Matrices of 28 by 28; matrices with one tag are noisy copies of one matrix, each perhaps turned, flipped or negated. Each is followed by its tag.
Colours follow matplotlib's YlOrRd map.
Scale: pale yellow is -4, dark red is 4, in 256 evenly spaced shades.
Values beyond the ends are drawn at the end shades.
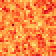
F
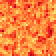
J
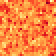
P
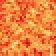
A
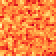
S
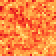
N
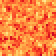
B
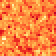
J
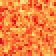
P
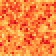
A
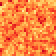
P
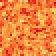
P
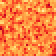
S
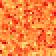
P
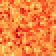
F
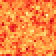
A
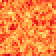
A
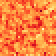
F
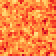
P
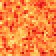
N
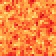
J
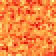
S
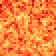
F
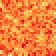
P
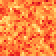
B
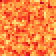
S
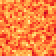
S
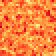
S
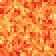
B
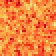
J
